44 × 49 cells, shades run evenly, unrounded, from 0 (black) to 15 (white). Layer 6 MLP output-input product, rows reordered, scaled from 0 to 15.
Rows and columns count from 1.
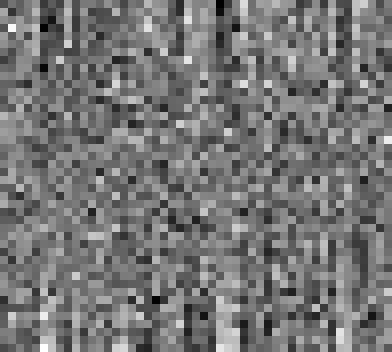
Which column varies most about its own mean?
6
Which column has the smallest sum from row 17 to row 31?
47
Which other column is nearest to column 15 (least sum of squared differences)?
17
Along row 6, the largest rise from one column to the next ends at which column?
9
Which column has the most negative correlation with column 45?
28
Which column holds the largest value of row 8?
24
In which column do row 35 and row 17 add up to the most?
29
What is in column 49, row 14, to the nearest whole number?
2
